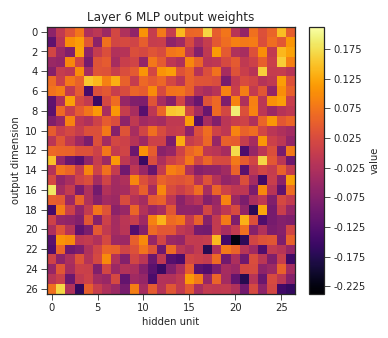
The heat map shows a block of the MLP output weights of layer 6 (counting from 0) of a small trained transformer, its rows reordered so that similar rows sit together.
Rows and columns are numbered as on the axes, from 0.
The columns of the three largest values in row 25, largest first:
15, 16, 18
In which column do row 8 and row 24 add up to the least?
17
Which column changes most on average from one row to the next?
23
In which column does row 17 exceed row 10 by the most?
19
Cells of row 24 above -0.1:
23
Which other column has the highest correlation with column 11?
8
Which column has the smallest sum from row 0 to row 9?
0
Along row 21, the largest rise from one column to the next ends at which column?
1
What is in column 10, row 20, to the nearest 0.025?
-0.075
